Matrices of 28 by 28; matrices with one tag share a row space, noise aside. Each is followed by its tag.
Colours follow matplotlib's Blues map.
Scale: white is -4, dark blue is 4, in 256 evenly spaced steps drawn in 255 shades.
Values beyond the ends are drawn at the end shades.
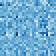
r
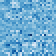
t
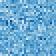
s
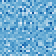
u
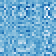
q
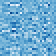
t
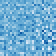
q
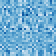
u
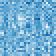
q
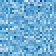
s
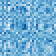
u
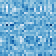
s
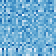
u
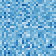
u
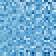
q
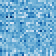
s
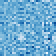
q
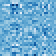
t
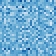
u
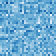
s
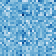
u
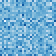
u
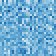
u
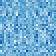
r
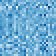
r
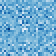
u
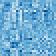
t
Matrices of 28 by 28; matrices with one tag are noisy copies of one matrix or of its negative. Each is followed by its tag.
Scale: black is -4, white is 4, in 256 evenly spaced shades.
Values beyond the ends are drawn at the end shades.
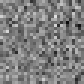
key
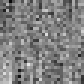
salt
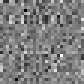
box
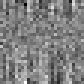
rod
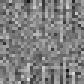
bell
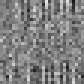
bell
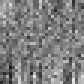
salt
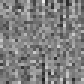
bell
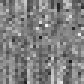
rod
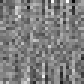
bell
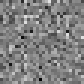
box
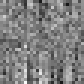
rod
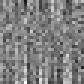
rod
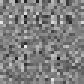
box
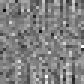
bell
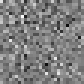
box
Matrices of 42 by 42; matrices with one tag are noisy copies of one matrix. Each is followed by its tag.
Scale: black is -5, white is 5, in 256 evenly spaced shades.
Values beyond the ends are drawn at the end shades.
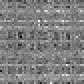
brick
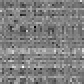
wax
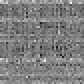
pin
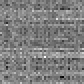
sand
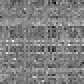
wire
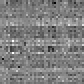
wire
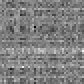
wax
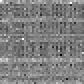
pin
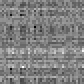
wax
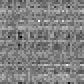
brick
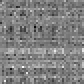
wax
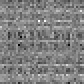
brick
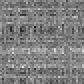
wax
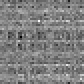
brick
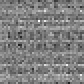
brick
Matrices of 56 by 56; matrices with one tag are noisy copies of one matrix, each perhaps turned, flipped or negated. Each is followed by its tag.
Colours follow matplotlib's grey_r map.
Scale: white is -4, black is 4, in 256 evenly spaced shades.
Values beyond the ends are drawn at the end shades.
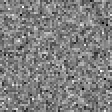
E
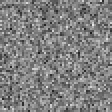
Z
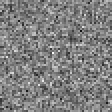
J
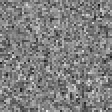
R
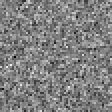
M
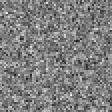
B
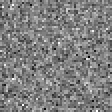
E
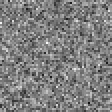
Z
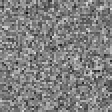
R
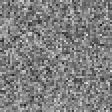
E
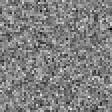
M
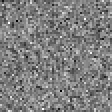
J
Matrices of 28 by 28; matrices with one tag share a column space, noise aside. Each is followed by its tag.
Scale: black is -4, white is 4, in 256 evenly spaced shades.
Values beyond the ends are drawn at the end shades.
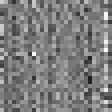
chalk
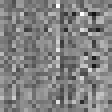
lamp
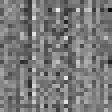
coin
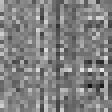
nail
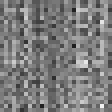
coin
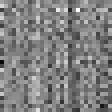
coin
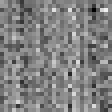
coin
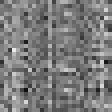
nail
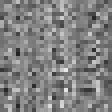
nail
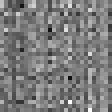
lamp
